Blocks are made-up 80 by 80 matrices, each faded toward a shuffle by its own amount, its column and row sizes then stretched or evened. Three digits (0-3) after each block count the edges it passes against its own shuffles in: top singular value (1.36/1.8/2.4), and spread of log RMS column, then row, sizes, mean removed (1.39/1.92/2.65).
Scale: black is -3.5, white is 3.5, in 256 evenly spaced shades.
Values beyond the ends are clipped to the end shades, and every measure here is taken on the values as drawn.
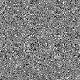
2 1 1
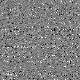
1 1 2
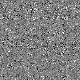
0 1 2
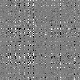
3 3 3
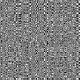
3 3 1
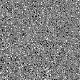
1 1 0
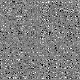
1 2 3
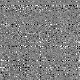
1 2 3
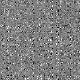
0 3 2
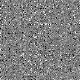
0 2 2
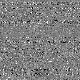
1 0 3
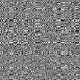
3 1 3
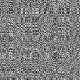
3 3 2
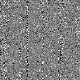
1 3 0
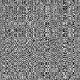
3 3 0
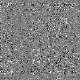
0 2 3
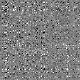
2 3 2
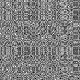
3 0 0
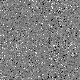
0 1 0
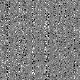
1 3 0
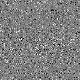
1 0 2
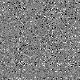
0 2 2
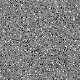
1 1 2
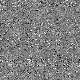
0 0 2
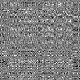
3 0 3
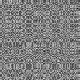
3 2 0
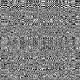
3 0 3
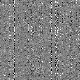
2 3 1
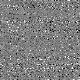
0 1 3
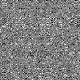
2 0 2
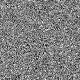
1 0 1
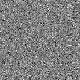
2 0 0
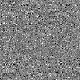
2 0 1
